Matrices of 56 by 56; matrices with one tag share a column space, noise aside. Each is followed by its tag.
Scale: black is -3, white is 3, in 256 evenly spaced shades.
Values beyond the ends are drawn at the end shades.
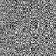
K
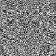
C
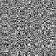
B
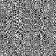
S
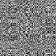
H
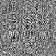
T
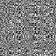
H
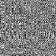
T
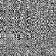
S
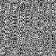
S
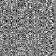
S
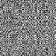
S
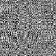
T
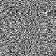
C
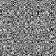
C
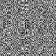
K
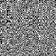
S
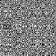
B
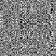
T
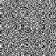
B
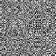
K
